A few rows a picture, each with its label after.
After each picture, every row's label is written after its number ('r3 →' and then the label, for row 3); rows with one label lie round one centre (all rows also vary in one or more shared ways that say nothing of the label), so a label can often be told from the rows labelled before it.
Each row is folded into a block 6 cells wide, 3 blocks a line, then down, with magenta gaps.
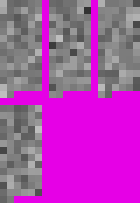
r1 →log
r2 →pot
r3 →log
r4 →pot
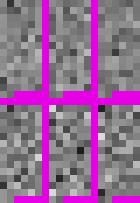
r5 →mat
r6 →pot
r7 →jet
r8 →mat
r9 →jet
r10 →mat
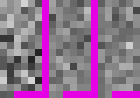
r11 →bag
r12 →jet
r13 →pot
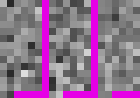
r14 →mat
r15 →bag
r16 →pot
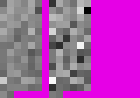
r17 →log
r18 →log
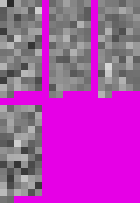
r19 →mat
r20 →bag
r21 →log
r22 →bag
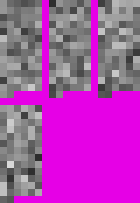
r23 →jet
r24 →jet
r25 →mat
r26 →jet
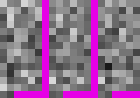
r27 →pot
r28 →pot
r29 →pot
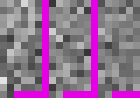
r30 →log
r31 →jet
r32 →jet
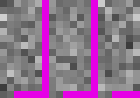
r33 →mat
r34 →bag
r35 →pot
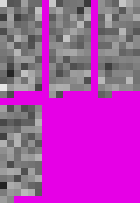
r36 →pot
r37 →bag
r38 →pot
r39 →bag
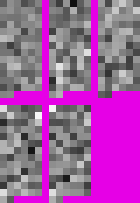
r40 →jet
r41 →bag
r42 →mat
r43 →jet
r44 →log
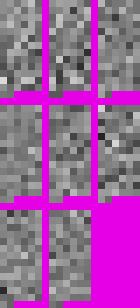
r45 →log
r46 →jet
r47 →log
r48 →pot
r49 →jet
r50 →bag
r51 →mat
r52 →pot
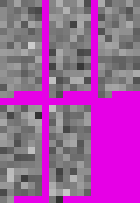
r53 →bag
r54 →log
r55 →bag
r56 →log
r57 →pot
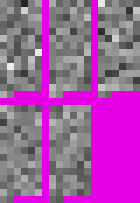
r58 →log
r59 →log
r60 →bag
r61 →jet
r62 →mat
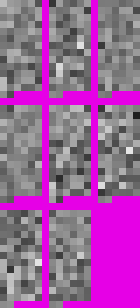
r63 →log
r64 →log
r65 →pot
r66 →mat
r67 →log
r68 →log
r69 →pot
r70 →log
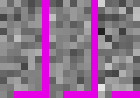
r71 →bag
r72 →mat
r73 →log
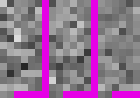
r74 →bag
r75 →bag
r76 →jet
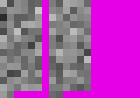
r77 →jet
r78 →mat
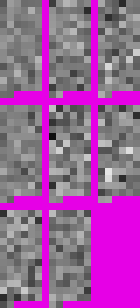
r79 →jet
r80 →bag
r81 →log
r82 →bag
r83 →bag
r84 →log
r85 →jet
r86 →log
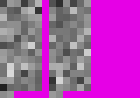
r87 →log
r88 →mat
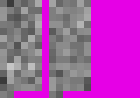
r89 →mat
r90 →log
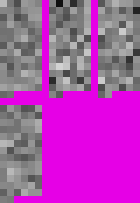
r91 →pot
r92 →mat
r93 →bag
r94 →jet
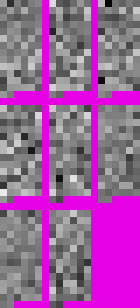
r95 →mat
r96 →pot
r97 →mat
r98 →jet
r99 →jet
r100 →log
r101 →jet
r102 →jet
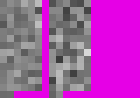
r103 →pot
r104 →pot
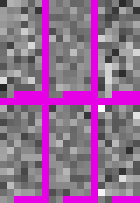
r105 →bag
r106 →bag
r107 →bag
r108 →bag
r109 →jet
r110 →pot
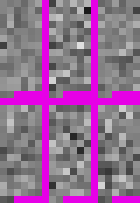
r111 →pot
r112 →pot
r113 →bag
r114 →pot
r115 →jet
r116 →pot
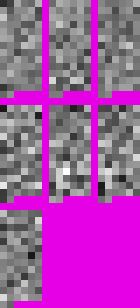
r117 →mat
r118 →log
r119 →pot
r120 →pot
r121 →jet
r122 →mat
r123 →jet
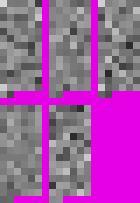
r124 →log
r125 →jet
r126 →jet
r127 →jet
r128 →jet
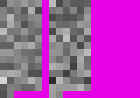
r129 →pot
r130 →bag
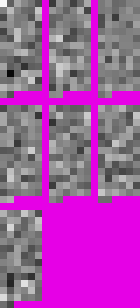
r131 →bag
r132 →jet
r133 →pot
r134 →log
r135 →jet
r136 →bag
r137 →pot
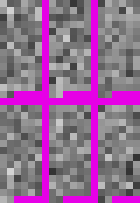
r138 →pot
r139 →bag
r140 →jet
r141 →log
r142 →pot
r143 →bag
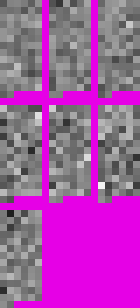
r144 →jet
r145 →mat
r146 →bag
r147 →jet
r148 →pot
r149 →log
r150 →mat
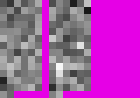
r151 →mat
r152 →log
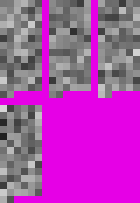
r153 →bag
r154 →jet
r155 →log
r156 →pot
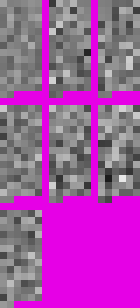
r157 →pot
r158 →jet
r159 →pot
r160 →pot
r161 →log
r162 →mat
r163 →pot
